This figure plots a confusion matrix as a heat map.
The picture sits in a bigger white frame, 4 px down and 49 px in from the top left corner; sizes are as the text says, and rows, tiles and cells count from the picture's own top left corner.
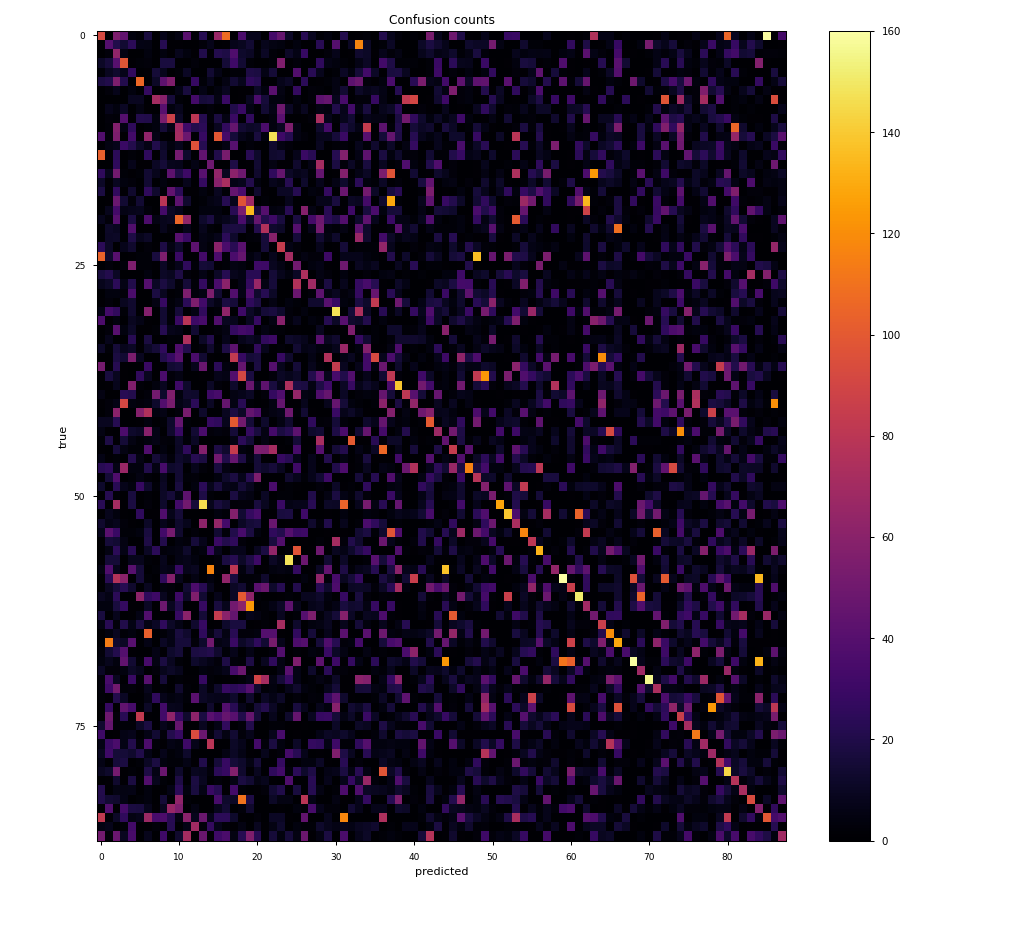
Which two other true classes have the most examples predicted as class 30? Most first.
36, 55
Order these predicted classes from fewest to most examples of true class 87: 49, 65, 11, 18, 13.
65, 18, 49, 13, 11
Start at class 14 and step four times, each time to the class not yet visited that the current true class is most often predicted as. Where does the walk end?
33
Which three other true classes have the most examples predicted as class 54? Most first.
49, 18, 27
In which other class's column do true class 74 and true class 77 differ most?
5
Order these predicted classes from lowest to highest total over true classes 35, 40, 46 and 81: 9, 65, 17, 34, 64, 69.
65, 69, 9, 34, 17, 64
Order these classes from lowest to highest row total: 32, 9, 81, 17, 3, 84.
32, 84, 3, 81, 17, 9
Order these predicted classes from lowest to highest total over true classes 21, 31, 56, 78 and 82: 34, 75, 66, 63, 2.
75, 2, 34, 63, 66
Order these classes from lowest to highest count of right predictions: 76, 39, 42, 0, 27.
27, 39, 0, 42, 76
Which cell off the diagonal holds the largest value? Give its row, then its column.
0, 85
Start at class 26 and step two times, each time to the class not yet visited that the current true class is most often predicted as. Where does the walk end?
18
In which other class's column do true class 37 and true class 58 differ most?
44
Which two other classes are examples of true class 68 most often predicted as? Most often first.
84, 44
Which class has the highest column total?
17
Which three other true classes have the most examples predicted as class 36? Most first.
45, 80, 85
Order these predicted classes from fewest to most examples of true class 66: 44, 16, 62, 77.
16, 62, 77, 44
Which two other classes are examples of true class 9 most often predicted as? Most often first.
12, 28
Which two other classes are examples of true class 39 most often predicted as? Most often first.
76, 25
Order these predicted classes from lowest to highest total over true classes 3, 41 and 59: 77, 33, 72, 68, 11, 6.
77, 33, 11, 6, 68, 72
